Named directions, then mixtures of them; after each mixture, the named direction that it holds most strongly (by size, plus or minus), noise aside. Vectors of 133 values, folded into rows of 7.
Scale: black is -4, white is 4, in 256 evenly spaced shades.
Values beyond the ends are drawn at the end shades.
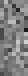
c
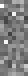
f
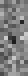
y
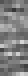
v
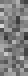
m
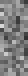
m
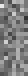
f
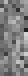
c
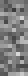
v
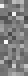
f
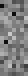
f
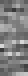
v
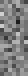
m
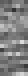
v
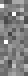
f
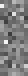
f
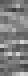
v
